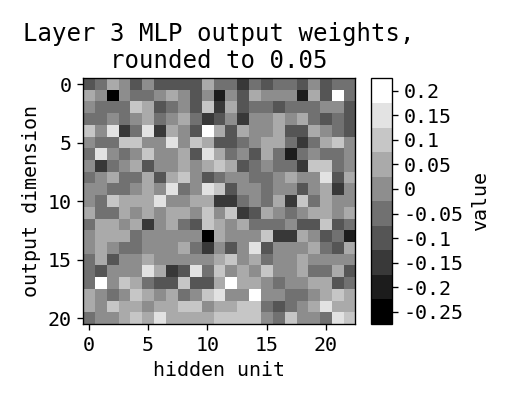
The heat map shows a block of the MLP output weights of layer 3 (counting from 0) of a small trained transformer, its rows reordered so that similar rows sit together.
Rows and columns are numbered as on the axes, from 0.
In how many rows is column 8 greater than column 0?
9
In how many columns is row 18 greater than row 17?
12
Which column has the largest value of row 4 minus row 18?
2
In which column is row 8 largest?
20
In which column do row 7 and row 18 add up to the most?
11
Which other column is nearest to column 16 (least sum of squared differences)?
0
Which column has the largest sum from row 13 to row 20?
14
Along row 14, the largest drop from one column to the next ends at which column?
15
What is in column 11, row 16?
0.1
